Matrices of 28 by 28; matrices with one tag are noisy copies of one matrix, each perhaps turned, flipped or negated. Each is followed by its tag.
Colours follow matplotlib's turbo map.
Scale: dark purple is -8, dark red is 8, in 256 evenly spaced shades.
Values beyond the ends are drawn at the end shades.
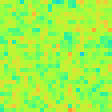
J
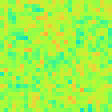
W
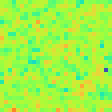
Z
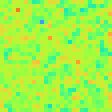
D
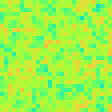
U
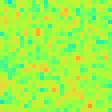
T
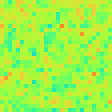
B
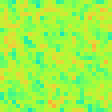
D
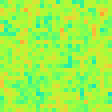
U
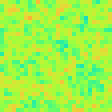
U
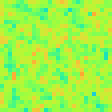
D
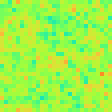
W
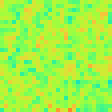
J
